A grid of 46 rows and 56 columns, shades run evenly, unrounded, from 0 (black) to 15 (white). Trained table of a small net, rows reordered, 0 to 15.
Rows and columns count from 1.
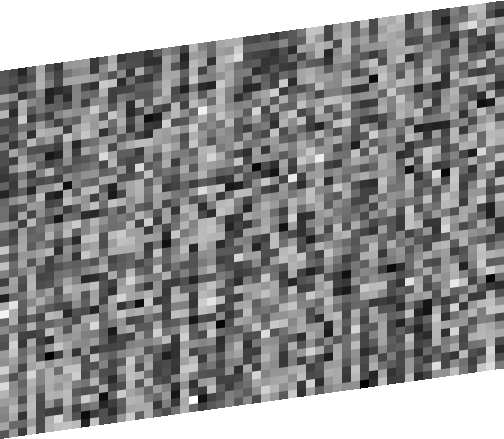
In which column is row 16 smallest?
8
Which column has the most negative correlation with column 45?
21
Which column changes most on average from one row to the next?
11
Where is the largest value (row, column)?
45, 22
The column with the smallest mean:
47
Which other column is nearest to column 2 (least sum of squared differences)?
28
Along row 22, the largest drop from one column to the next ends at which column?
18
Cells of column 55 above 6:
27
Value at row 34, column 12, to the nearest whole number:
6
